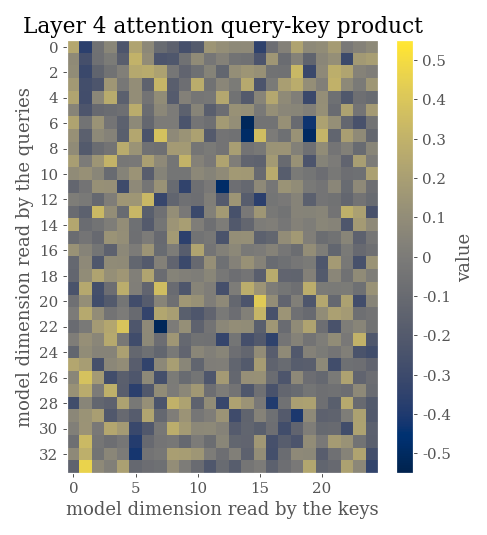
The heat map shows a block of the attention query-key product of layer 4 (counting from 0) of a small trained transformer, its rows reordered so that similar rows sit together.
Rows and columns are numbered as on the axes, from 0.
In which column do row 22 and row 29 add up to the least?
7
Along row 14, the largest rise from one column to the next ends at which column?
23
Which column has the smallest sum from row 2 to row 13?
19
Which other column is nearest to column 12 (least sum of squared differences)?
0
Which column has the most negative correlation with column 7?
6
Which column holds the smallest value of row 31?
5
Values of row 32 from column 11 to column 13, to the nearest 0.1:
0 -0.1 0
